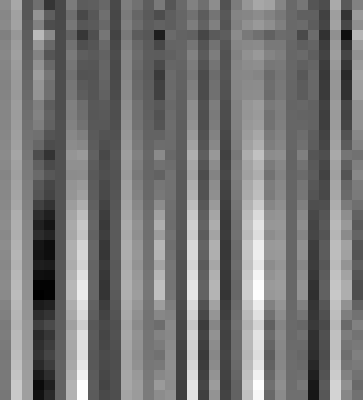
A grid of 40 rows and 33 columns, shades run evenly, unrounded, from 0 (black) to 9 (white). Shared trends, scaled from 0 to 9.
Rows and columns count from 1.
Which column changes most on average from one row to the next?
15
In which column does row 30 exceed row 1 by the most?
8
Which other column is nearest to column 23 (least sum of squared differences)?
31
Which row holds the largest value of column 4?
4
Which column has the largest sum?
24
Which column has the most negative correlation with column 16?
17
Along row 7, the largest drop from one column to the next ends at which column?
32
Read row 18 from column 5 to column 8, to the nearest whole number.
3 3 5 5
